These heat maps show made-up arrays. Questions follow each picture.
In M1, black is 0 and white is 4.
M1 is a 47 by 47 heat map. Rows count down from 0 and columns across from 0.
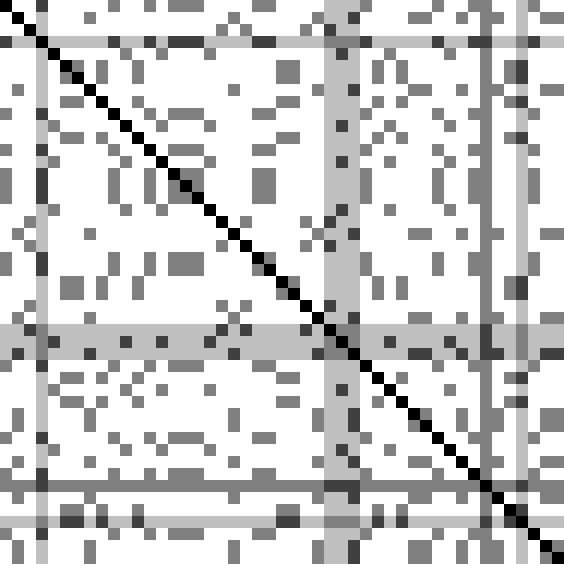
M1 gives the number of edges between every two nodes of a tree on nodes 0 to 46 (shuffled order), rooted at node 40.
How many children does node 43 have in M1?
9
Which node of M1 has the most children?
3
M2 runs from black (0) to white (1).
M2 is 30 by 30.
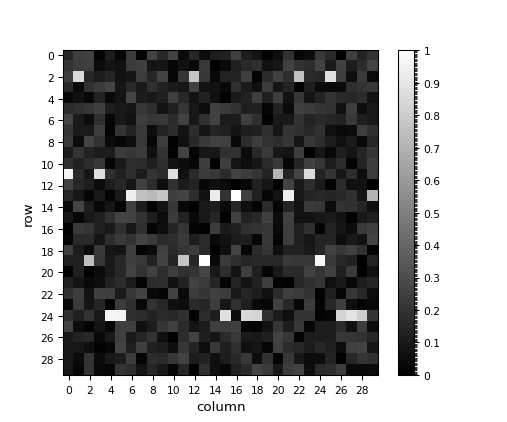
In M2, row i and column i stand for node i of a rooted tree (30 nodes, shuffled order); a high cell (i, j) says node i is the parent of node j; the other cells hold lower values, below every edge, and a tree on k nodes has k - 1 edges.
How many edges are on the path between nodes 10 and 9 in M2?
4
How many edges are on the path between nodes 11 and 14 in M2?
3
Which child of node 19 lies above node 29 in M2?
13
